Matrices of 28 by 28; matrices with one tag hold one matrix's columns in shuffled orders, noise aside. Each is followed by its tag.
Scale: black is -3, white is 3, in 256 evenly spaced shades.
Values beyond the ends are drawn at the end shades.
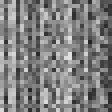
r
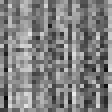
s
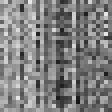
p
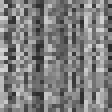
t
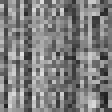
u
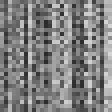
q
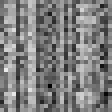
t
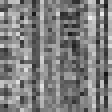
p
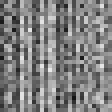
t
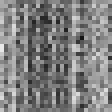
t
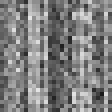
r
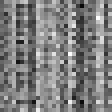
q
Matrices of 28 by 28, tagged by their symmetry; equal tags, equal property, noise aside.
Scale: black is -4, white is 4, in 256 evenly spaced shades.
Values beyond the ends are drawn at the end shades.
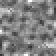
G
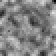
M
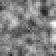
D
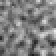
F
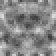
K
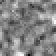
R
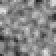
M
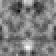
K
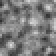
M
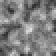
R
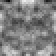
K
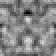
K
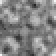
M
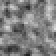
F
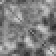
R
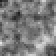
R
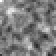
R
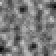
G
